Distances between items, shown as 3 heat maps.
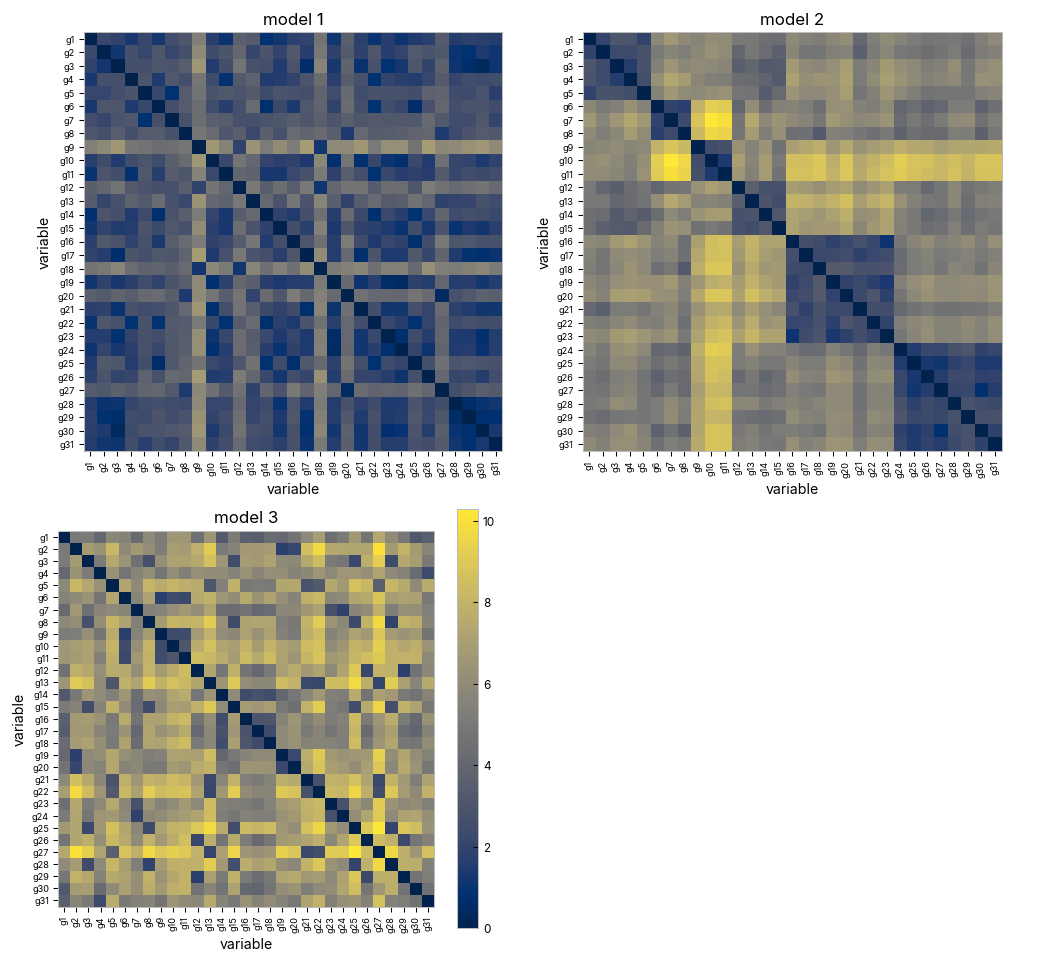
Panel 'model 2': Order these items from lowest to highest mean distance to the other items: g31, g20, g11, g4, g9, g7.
g31, g4, g20, g7, g9, g11
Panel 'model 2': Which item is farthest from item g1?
g7
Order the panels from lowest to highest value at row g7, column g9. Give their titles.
model 1, model 3, model 2
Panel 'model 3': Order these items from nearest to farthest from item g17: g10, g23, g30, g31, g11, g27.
g30, g23, g31, g27, g10, g11
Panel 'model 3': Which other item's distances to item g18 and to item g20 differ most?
g2
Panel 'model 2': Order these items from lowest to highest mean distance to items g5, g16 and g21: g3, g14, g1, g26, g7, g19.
g19, g1, g3, g26, g14, g7
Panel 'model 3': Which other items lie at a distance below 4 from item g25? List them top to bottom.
g3, g8, g15, g28
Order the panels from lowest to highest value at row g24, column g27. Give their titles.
model 2, model 1, model 3
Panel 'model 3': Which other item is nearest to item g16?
g14
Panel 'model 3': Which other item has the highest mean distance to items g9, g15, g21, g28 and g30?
g27
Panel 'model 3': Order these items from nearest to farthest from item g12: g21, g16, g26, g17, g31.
g26, g17, g16, g31, g21
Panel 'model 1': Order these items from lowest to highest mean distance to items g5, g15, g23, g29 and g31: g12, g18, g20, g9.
g20, g12, g18, g9
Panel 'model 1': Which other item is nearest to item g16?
g25
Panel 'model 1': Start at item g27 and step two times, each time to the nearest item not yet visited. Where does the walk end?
g8
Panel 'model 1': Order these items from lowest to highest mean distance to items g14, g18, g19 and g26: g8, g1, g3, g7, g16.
g1, g16, g3, g7, g8
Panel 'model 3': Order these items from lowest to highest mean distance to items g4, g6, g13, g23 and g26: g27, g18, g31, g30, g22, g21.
g31, g30, g18, g21, g22, g27
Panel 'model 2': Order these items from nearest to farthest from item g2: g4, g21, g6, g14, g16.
g4, g21, g14, g6, g16
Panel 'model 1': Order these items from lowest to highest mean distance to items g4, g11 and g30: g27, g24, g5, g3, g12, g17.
g24, g3, g17, g5, g27, g12
